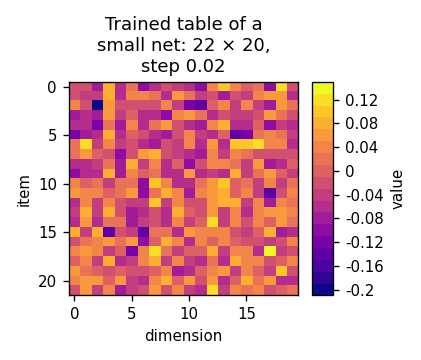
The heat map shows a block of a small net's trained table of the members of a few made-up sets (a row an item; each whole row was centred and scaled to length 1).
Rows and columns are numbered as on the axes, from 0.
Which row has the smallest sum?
5
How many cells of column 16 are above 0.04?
2
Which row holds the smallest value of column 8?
3
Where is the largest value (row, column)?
17, 17
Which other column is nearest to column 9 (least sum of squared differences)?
19
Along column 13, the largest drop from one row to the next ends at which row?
1
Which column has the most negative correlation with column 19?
10
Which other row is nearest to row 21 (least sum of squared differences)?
18
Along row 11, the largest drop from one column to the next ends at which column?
6
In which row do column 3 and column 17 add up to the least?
11
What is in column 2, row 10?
0.02
